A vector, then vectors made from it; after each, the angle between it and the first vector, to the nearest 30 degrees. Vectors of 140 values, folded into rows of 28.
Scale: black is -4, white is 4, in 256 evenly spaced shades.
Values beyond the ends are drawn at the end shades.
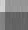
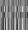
90 degrees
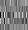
90 degrees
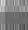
30 degrees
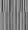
90 degrees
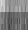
30 degrees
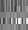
120 degrees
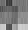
120 degrees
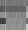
120 degrees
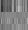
120 degrees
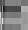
120 degrees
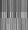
120 degrees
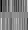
120 degrees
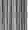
90 degrees
